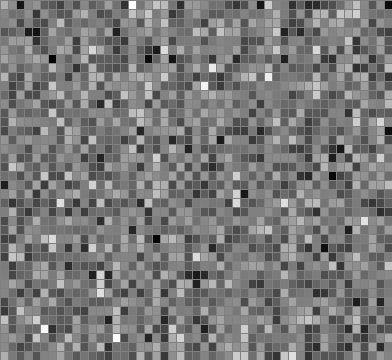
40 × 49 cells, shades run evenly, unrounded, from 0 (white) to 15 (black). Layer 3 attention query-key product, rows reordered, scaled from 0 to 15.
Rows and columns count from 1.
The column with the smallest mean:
45
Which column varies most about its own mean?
40
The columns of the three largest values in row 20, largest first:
42, 39, 38
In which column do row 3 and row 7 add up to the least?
21
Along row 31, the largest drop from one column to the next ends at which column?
13
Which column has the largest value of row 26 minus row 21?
12
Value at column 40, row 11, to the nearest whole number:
3
